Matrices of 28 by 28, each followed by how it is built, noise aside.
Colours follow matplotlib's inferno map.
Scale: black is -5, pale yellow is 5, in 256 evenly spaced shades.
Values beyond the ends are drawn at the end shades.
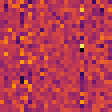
uneven columns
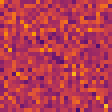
diagonal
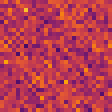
Toeplitz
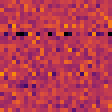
uneven rows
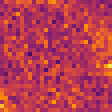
smooth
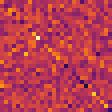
diagonal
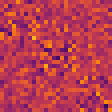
block diagonal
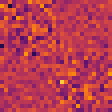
block diagonal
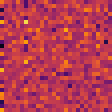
uneven columns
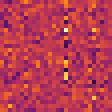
uneven columns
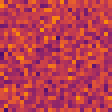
noise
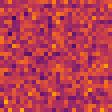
noise
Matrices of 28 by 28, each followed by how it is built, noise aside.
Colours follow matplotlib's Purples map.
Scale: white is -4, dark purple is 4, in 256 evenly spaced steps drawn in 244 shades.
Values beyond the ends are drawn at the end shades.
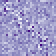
banded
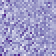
lower triangular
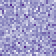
noise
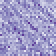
Toeplitz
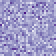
noise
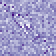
banded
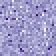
sparse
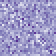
banded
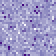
sparse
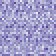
repeating columns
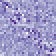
banded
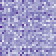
blocks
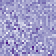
lower triangular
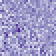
lower triangular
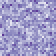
blocks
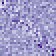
banded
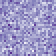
repeating rows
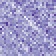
Toeplitz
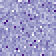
sparse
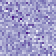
banded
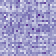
blocks
